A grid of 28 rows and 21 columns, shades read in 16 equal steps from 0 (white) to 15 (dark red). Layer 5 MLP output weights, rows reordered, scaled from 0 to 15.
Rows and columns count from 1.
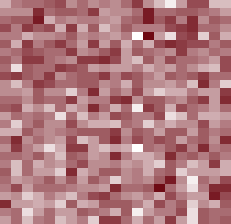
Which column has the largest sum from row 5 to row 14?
9
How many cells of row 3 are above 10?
4
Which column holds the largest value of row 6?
16
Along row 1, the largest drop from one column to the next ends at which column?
20
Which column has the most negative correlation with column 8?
15
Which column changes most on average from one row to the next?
11
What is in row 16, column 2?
3
